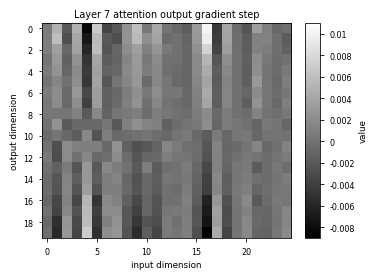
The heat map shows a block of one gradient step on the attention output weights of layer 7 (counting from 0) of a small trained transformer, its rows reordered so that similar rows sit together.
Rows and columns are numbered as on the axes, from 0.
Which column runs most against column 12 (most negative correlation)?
10
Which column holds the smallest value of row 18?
16
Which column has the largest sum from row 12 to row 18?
4
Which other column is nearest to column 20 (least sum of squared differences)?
14
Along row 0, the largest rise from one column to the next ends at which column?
5
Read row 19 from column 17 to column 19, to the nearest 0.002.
0.004 -0.004 0
